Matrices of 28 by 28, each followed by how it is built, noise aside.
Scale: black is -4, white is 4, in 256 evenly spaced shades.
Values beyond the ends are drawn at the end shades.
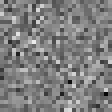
block diagonal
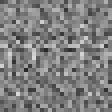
repeating columns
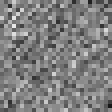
Hankel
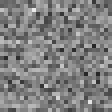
blocks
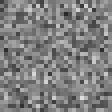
repeating columns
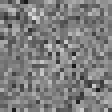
block diagonal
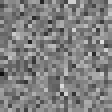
noise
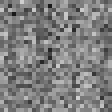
blocks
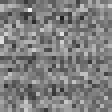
blocks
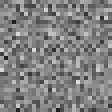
repeating columns
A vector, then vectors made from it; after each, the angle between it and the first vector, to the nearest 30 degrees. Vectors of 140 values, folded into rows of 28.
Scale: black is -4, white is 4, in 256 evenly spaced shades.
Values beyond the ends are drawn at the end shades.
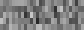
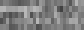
150 degrees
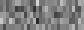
60 degrees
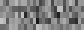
30 degrees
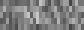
150 degrees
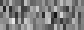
90 degrees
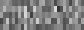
150 degrees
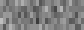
30 degrees
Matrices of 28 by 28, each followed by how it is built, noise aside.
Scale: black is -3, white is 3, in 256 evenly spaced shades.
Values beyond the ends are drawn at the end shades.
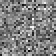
low rank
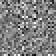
low rank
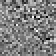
upper triangular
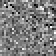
upper triangular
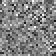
upper triangular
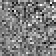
upper triangular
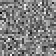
noise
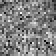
smooth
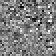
upper triangular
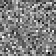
noise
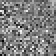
lower triangular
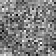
smooth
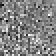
lower triangular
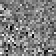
lower triangular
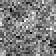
smooth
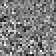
lower triangular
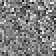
upper triangular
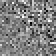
upper triangular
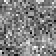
smooth
